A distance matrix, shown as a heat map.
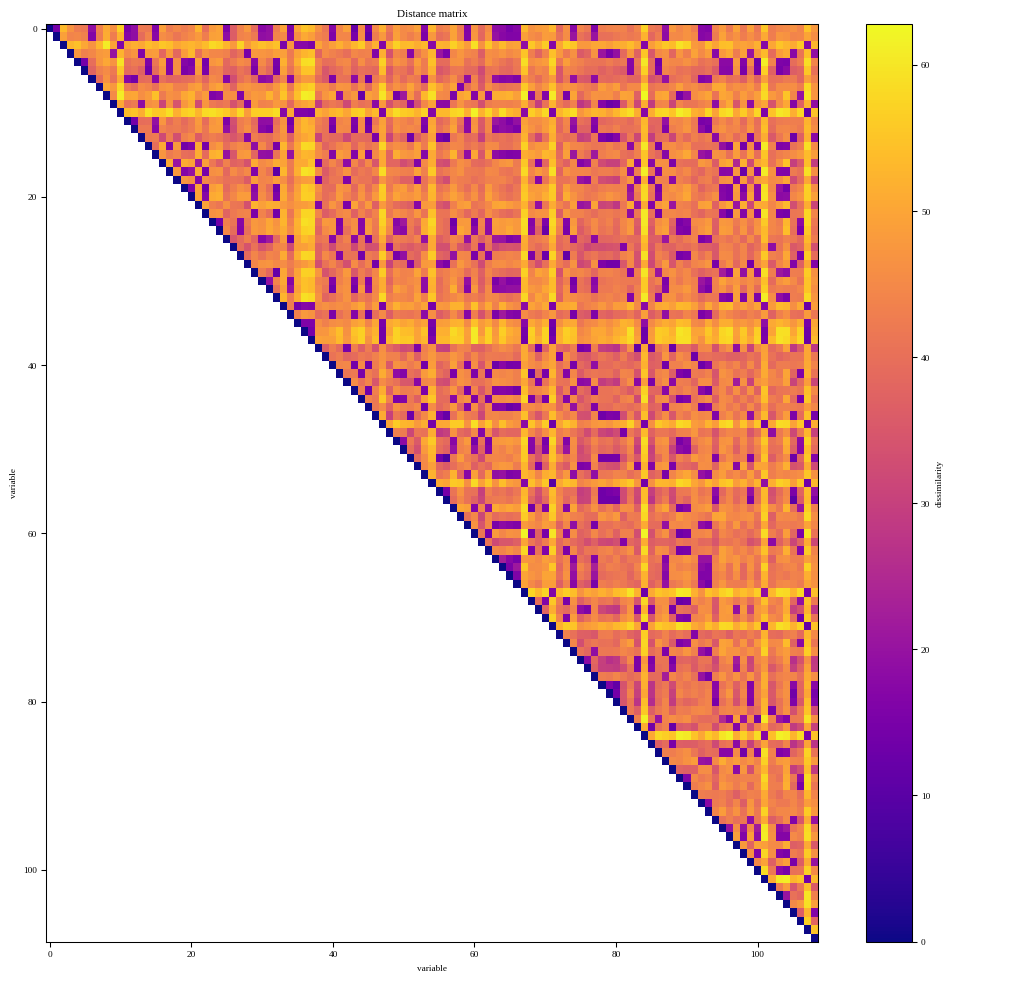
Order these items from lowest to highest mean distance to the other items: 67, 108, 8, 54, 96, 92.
92, 108, 96, 8, 54, 67
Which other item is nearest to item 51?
56
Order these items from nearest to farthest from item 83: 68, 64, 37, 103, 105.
105, 68, 103, 64, 37
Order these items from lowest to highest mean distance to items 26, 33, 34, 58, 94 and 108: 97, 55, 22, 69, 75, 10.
55, 75, 69, 97, 22, 10
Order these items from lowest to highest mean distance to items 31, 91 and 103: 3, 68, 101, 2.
68, 3, 2, 101
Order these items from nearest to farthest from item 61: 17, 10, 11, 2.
11, 17, 2, 10
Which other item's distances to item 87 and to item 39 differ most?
91
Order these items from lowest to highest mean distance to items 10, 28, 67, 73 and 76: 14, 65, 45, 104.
45, 65, 14, 104
